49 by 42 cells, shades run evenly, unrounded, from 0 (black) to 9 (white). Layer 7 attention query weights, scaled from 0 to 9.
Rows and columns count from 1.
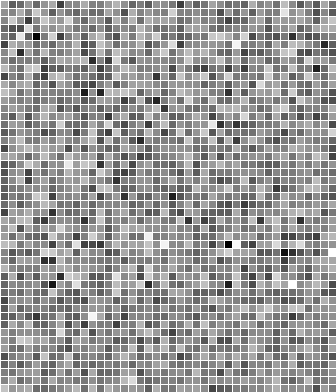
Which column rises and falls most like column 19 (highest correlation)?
42
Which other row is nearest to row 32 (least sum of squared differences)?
30
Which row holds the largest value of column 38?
31
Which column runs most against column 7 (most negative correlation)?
37
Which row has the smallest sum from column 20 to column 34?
26
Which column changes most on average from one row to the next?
29
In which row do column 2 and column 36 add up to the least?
32
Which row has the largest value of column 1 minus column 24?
28
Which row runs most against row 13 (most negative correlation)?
34
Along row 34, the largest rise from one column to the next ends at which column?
19
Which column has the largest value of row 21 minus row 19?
9
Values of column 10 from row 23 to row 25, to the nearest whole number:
5 6 5
